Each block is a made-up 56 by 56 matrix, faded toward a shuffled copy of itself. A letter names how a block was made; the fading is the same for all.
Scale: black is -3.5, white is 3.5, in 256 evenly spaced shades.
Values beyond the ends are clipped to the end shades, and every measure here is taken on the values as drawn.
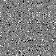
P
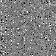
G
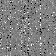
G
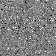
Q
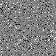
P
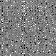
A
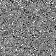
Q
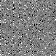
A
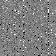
G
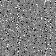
G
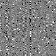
A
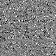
Q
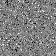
Q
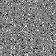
A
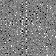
A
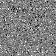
Q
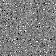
Q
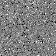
Q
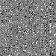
A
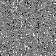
G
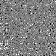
P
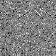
P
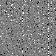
G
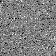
Q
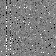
G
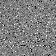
Q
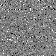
Q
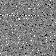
Q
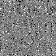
P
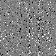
G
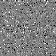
P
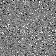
Q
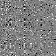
A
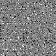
P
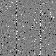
A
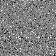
Q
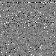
P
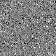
Q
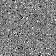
Q
